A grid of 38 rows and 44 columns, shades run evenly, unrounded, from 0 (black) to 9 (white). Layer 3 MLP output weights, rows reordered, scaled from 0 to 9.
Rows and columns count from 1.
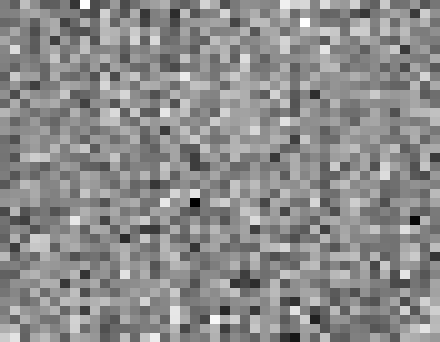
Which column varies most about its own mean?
29
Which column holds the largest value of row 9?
19
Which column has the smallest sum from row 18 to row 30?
16
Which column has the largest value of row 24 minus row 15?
17
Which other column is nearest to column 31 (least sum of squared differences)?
27
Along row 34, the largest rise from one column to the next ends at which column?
31
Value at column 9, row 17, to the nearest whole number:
7
